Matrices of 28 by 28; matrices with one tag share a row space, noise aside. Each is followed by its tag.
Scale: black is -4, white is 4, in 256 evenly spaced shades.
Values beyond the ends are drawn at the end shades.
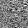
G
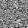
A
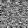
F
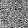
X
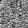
F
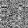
F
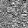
G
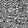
A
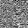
A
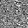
A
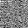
X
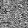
X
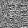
G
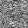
G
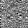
F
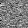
F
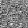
F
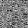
G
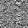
A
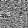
X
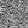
F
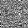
X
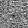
G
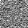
X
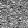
F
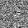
A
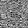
F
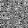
X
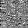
F
